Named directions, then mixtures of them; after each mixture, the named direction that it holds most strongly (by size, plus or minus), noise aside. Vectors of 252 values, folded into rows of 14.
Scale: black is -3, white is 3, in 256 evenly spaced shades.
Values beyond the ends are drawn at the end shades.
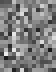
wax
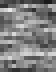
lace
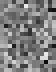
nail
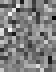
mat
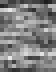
lace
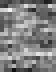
lace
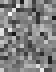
mat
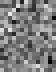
mat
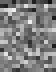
lace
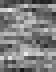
lace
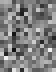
wax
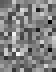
wax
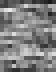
lace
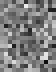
nail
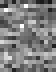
lace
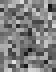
nail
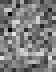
mat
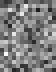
wax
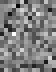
mat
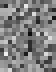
nail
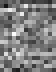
lace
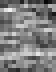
lace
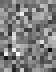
wax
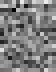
mat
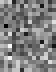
nail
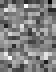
nail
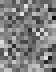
nail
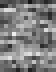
lace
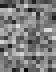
lace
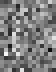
wax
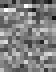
lace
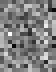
nail
